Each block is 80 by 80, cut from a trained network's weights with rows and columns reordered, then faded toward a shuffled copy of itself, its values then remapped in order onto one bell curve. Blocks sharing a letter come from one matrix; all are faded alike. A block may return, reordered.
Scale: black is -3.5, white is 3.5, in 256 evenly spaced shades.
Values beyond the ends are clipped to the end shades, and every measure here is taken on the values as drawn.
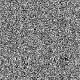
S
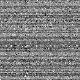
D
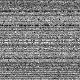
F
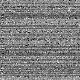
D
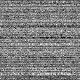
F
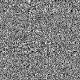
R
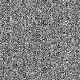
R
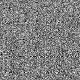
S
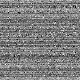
D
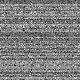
D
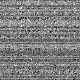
D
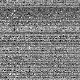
D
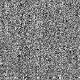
R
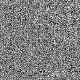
R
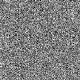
S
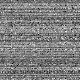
D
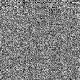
S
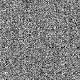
R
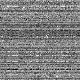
F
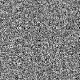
S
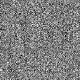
R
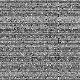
D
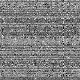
D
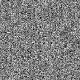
S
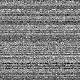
F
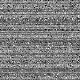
D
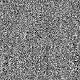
S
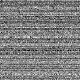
F
